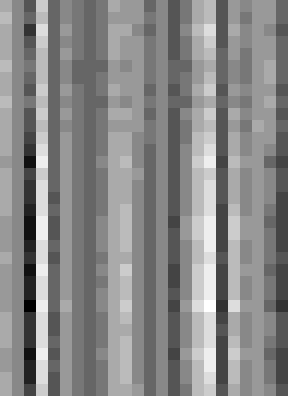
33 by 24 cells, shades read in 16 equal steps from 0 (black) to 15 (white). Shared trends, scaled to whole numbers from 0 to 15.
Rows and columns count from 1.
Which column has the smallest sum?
3
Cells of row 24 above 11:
3
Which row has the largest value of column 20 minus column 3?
26
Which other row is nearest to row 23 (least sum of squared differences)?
14
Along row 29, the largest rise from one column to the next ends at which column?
4
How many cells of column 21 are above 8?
6
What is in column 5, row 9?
6
